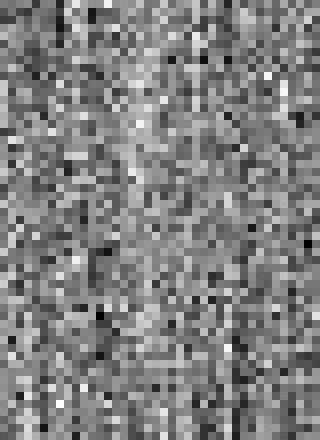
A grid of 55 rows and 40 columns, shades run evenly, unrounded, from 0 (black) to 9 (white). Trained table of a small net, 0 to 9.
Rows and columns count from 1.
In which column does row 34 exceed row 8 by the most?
29
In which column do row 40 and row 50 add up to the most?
4
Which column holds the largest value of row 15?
11
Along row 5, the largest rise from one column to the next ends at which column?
25
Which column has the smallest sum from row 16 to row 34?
31
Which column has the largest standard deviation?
8
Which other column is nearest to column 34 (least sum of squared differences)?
16
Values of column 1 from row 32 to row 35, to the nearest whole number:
7 4 3 6
